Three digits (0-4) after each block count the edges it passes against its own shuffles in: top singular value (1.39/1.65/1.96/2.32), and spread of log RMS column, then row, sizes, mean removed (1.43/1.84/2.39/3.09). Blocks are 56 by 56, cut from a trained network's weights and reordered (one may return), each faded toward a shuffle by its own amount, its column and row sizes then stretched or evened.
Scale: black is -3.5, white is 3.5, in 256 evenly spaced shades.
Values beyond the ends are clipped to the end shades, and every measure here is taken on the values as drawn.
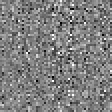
0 3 1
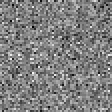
2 2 1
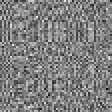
4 0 0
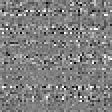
1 1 4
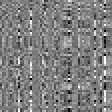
4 4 0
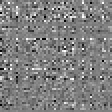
0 3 4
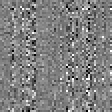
3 4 1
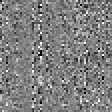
2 4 0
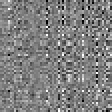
4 4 1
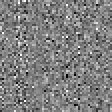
1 3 0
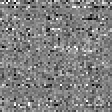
1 1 3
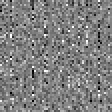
1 4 0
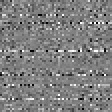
1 1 4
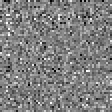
0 1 2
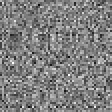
3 0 2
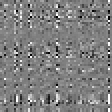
4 4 4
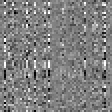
4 4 1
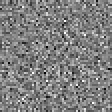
1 1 1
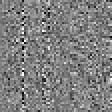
3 3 0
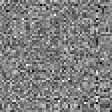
3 0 1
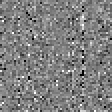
1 2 1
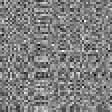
4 2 1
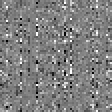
1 4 2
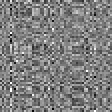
4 3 2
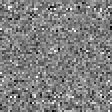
0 0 2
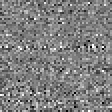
0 0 3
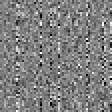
3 4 0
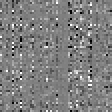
1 4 3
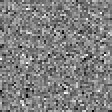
0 1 1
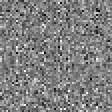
1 3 1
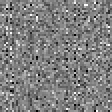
0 3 0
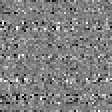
1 1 4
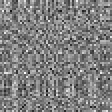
4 0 1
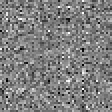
2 2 2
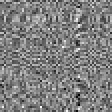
4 1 1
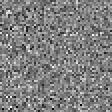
2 1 1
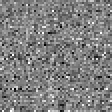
0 0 3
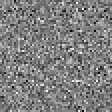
1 0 1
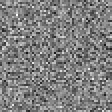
3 0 1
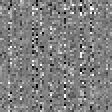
1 4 1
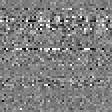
2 0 4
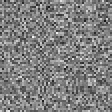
3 0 0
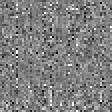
1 3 2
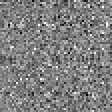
2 1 2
